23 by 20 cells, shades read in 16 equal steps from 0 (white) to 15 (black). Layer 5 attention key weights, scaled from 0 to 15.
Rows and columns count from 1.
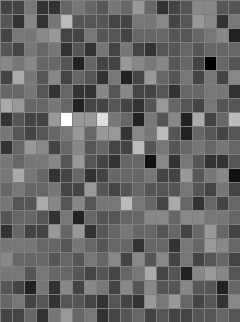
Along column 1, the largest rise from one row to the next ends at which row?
9
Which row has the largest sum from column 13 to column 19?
12
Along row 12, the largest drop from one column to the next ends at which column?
14
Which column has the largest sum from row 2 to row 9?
7
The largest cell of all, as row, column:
5, 18
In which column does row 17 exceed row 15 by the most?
4
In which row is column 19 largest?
21
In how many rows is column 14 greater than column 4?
8
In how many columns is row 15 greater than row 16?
10
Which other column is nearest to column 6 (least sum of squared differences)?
17
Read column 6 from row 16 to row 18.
8 9 10
